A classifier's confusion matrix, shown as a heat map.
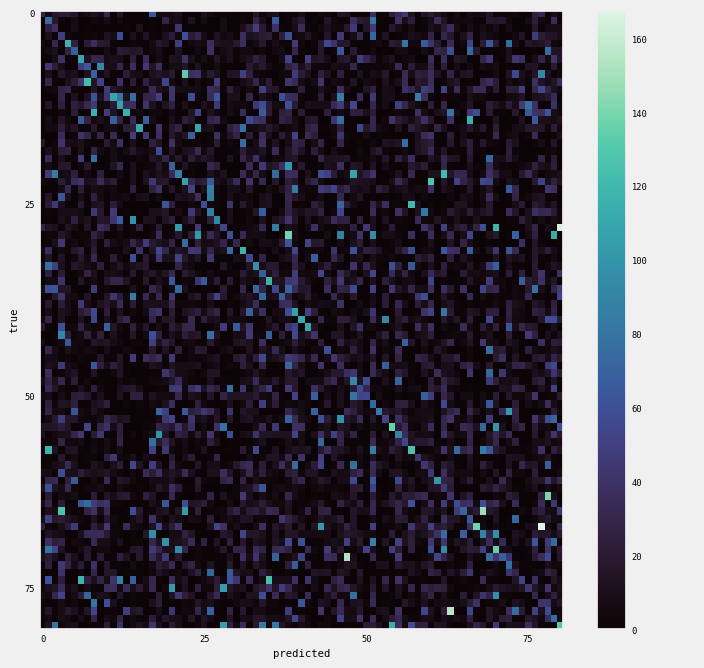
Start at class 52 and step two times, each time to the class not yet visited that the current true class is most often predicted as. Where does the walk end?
39
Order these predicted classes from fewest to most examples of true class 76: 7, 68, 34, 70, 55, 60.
55, 60, 68, 34, 7, 70
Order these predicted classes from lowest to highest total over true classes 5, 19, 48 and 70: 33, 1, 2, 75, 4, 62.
75, 4, 2, 33, 1, 62
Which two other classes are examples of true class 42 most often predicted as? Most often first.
3, 26
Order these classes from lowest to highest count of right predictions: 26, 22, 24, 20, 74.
24, 74, 20, 26, 22
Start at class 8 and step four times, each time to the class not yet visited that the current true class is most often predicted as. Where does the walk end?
51
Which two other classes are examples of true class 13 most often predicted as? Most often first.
8, 63
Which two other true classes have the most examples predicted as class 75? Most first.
12, 13
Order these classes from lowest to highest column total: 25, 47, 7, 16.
25, 16, 47, 7
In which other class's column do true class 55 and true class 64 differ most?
18
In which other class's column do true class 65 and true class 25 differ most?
68
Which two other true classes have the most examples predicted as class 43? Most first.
67, 56
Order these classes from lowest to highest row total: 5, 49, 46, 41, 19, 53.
5, 19, 46, 49, 41, 53
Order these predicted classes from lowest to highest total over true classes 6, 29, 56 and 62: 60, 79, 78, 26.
78, 26, 60, 79
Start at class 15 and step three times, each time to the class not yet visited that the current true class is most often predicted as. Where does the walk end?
59
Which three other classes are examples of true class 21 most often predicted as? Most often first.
62, 48, 2
